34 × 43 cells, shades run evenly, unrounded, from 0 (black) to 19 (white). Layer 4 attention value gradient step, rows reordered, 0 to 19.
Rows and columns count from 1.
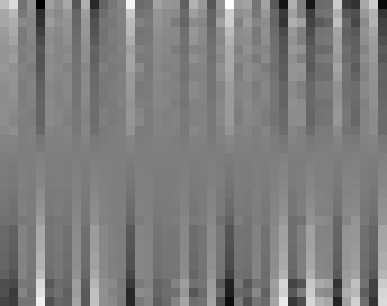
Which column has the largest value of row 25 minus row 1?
5
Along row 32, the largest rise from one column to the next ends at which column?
43
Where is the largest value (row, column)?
1, 26
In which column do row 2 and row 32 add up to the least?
34
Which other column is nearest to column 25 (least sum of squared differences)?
6
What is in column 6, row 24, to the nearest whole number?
9
